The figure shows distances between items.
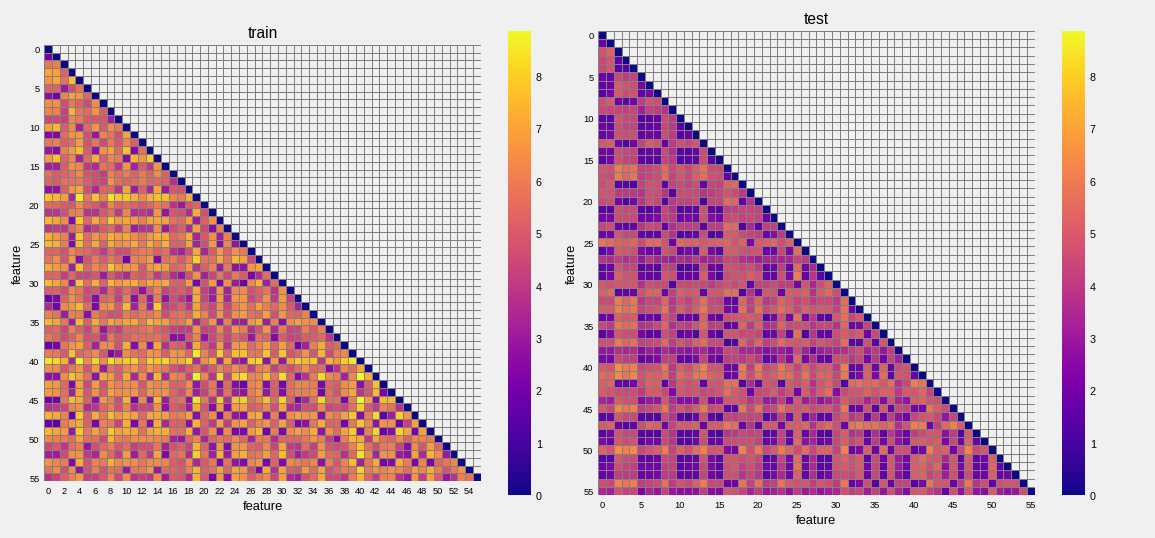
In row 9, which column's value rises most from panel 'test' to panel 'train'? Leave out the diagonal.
19
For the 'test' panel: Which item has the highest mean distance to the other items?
25
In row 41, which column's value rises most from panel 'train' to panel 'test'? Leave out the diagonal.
36
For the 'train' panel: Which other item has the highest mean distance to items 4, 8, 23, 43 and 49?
42
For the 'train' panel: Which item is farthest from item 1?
40
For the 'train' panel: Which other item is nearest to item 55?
21
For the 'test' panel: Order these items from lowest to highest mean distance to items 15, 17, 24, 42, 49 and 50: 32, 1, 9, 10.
10, 1, 32, 9
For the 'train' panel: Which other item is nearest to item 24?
49
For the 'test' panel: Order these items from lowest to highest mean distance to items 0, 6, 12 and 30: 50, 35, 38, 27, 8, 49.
49, 38, 27, 35, 8, 50
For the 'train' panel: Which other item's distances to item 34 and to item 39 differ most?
5
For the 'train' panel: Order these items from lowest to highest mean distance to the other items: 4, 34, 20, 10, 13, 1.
20, 1, 13, 34, 10, 4
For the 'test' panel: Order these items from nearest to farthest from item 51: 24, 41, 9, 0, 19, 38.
0, 24, 38, 9, 19, 41
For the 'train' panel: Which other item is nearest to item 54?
27
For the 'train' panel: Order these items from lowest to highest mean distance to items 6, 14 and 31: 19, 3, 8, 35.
8, 3, 35, 19
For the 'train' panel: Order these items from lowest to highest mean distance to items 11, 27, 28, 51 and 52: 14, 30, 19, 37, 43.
37, 43, 14, 30, 19
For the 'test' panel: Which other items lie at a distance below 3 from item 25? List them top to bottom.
9, 19, 30, 43
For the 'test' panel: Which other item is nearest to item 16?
37
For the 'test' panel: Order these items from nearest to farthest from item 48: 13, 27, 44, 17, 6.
6, 44, 27, 17, 13
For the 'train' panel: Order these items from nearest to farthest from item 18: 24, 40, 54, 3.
54, 3, 24, 40
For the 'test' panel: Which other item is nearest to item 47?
3
